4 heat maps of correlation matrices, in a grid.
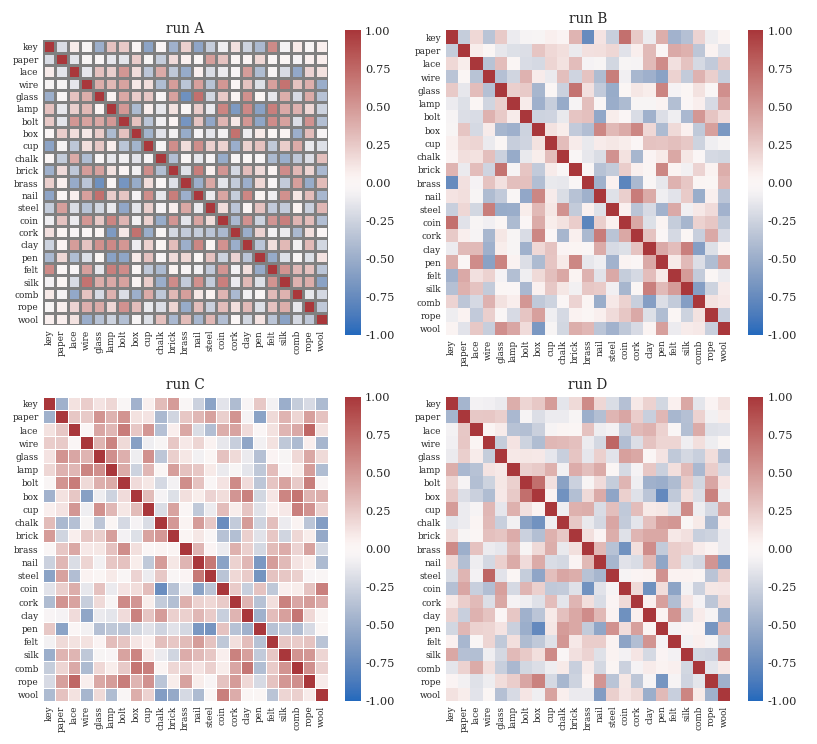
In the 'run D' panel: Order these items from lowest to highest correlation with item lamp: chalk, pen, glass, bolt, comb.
comb, pen, chalk, glass, bolt
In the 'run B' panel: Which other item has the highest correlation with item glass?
brick
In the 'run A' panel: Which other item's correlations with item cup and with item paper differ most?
box
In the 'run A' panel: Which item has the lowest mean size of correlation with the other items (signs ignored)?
paper
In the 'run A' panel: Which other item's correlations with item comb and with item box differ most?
cork
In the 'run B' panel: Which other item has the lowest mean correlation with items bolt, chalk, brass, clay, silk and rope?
key
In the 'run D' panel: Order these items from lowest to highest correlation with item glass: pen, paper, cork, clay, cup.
cup, clay, pen, paper, cork
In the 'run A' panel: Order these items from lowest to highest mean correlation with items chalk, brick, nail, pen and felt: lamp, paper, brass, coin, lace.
brass, lace, paper, lamp, coin
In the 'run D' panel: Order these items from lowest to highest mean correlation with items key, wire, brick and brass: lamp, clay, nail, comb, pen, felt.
comb, pen, nail, felt, lamp, clay
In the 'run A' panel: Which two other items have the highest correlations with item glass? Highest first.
nail, clay
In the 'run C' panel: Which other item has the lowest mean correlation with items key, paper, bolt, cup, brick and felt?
pen
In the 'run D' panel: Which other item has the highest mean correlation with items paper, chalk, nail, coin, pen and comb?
steel
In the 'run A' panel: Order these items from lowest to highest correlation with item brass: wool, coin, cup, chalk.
coin, chalk, cup, wool
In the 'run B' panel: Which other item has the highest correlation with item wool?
glass
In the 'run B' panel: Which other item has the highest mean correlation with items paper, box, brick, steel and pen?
felt
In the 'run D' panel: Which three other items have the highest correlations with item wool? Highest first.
silk, cup, pen
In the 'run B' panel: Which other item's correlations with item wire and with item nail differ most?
cork
